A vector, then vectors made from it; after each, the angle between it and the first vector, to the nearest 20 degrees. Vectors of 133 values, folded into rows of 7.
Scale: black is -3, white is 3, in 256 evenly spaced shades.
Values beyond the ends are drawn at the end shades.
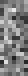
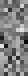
80 degrees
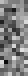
160 degrees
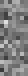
80 degrees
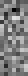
120 degrees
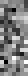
160 degrees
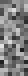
20 degrees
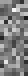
60 degrees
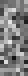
20 degrees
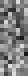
80 degrees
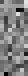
80 degrees
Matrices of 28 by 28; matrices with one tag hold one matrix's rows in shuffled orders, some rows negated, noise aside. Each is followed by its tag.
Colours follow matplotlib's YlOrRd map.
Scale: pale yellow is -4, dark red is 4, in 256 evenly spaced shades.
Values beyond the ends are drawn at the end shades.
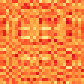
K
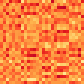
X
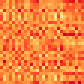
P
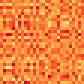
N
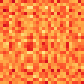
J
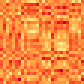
X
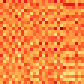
P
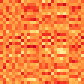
X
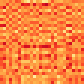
K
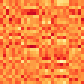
X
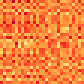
N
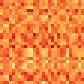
J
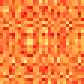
J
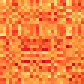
K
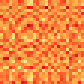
J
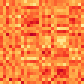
X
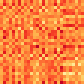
P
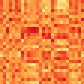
X
